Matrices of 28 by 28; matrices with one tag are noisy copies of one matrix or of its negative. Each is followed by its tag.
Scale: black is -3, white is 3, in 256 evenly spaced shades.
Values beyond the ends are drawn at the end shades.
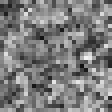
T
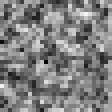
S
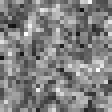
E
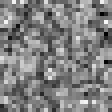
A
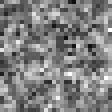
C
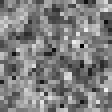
E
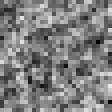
T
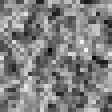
E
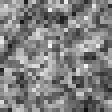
T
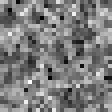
A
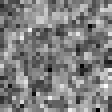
T
